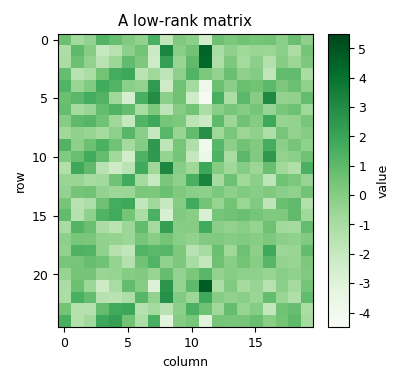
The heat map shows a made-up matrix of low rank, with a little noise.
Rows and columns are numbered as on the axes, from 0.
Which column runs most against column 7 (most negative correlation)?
11
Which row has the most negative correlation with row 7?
12
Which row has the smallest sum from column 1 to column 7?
21
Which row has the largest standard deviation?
5
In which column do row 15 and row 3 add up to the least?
8
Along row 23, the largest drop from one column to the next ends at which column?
6
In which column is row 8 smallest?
7
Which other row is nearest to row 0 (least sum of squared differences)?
15
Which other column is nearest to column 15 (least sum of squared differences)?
9
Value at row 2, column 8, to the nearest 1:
2
